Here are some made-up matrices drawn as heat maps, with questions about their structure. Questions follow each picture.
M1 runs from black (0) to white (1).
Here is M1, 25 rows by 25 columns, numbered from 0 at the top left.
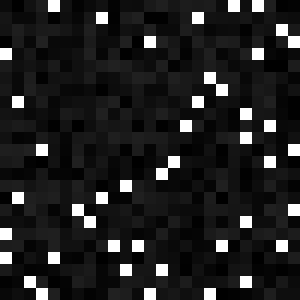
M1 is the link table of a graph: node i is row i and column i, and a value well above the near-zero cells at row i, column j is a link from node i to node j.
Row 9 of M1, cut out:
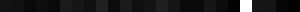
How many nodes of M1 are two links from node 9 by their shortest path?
3
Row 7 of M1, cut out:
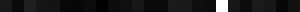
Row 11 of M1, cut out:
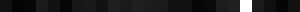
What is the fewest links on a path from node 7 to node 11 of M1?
3
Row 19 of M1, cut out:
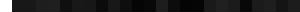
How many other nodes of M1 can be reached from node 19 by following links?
3
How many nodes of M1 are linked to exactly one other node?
8
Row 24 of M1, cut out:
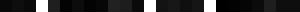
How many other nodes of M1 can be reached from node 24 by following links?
4
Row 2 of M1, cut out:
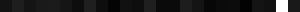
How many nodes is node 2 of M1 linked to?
1
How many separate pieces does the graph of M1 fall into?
6
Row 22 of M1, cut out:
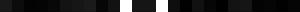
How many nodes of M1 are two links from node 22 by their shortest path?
2
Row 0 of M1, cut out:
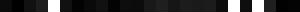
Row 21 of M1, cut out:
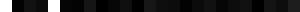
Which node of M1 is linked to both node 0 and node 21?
node 4
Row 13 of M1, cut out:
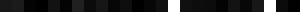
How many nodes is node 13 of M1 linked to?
2
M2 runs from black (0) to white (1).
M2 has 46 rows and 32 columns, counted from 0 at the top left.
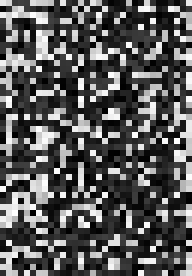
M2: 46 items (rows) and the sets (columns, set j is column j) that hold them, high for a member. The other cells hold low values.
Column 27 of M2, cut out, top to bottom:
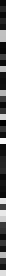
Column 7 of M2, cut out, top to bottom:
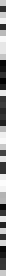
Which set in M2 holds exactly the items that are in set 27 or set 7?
6
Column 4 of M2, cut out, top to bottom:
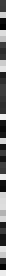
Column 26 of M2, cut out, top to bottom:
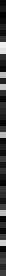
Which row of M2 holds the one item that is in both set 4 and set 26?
35
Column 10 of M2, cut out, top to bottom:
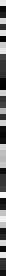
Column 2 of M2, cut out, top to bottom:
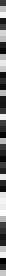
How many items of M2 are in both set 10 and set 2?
6
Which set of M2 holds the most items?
31
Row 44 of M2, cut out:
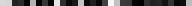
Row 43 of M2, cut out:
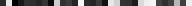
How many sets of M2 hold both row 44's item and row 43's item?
6
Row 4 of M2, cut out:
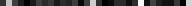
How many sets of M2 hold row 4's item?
4
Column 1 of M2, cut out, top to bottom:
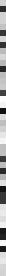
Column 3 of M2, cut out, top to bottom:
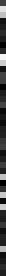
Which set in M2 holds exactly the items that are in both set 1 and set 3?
20
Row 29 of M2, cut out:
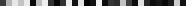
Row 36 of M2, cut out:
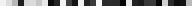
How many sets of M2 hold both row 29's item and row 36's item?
8
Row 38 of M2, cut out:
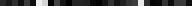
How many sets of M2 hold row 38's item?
3
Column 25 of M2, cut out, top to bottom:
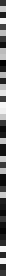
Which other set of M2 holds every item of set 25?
29
